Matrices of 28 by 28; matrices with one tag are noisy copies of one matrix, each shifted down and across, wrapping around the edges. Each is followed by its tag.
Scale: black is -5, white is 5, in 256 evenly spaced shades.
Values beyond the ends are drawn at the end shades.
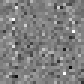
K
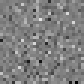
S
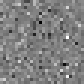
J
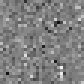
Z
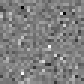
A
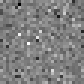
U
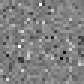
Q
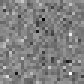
J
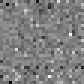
Q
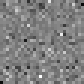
Q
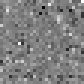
Q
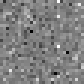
J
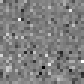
Q
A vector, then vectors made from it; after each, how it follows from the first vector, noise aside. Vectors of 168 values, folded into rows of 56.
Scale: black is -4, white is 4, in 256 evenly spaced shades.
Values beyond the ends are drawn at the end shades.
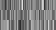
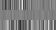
partly zeroed.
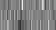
partly zeroed.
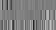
reversed, negated, partly zeroed.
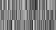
reversed.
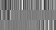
partly zeroed.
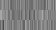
wrapped around, negated, shrunk.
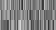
negated.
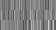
partly zeroed.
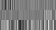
partly zeroed.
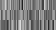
negated.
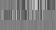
reversed, negated, partly zeroed.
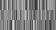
reversed.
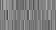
wrapped around, negated, shrunk.
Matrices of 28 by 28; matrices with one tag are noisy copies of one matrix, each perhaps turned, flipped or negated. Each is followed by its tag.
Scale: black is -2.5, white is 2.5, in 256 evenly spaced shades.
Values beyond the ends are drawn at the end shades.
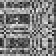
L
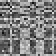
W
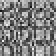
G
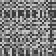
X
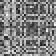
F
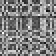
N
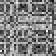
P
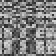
W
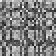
G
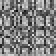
G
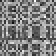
N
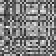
F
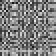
X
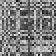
F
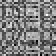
N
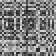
F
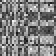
W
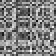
N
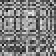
F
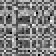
N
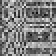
L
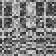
W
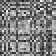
F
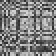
F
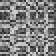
G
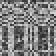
L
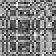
F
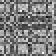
P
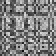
N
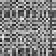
X
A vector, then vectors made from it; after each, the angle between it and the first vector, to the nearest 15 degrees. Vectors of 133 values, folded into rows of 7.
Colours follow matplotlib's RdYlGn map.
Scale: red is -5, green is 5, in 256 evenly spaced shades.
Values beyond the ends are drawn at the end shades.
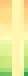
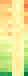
15 degrees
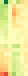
120 degrees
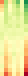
135 degrees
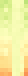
165 degrees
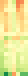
45 degrees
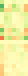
105 degrees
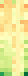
30 degrees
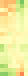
60 degrees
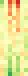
75 degrees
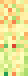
60 degrees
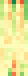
90 degrees
